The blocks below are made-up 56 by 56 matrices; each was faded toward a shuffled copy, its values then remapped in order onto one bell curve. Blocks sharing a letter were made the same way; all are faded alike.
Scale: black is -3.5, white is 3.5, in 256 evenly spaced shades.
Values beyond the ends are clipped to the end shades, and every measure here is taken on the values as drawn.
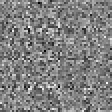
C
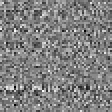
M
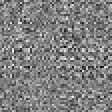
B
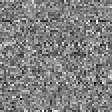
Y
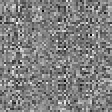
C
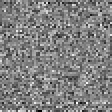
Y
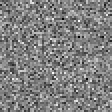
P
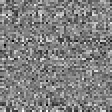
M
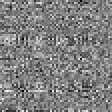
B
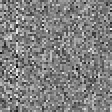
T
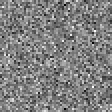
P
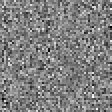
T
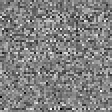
Y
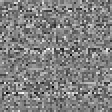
Y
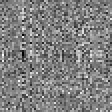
C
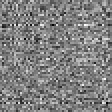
B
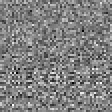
B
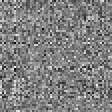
C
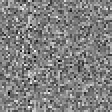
T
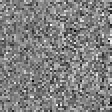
T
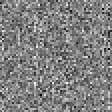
T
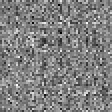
C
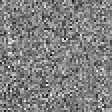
T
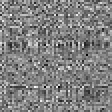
B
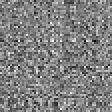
M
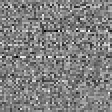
Y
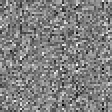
T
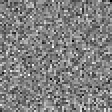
P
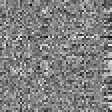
C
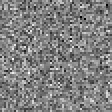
T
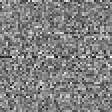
Y
